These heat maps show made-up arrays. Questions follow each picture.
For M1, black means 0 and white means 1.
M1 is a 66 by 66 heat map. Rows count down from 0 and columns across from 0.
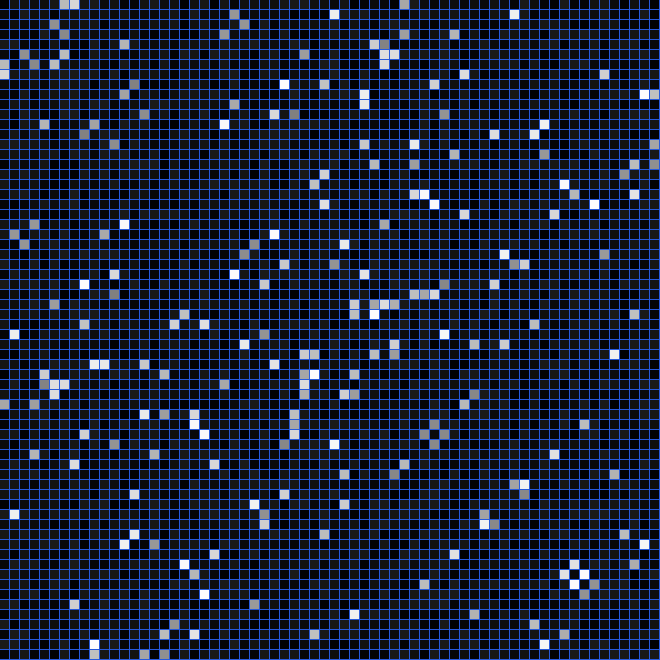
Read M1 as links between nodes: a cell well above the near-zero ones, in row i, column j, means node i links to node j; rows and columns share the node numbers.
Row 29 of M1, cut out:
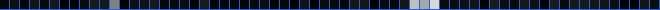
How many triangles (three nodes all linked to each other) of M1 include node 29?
1
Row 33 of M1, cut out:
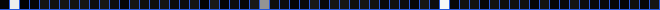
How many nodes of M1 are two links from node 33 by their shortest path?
6
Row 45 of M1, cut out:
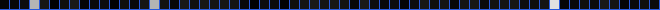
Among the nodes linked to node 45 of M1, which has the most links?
node 3
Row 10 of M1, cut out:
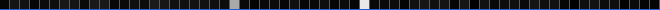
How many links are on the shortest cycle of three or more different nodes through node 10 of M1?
4
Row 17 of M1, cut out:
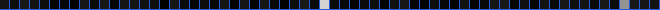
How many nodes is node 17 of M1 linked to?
2
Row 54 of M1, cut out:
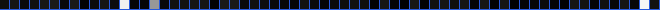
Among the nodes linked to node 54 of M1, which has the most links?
node 12
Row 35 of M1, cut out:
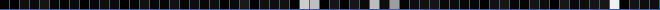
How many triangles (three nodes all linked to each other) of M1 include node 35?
3
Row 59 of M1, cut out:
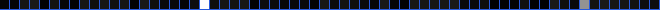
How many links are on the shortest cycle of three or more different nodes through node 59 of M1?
5
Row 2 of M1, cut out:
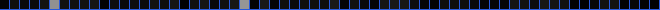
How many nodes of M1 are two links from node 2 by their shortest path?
6
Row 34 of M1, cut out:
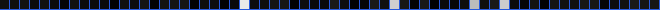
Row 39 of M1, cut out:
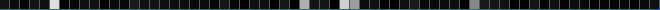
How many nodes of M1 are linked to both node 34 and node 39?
1
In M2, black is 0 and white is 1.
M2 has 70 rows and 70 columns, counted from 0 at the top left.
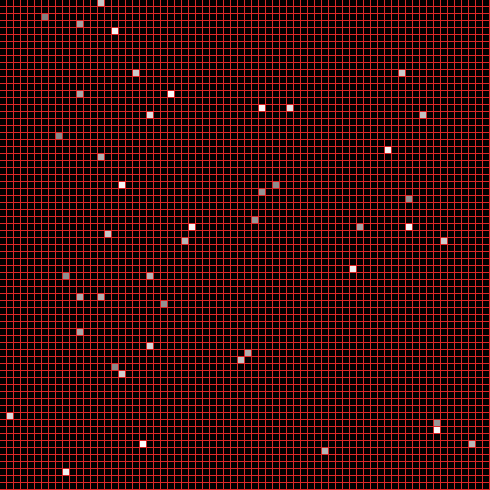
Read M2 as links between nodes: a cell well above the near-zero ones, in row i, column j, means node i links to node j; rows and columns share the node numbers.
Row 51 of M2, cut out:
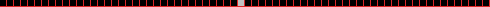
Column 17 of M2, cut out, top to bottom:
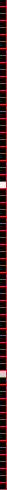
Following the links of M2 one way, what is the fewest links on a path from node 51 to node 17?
3
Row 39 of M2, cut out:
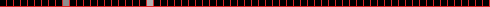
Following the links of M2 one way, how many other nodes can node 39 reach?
3
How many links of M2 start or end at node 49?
1
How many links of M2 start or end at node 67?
2
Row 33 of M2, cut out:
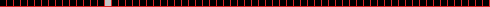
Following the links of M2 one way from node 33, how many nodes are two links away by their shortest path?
2
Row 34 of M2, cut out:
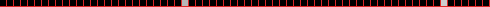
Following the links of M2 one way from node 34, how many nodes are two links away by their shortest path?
4
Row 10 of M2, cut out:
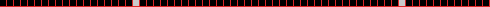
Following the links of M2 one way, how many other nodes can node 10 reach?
3
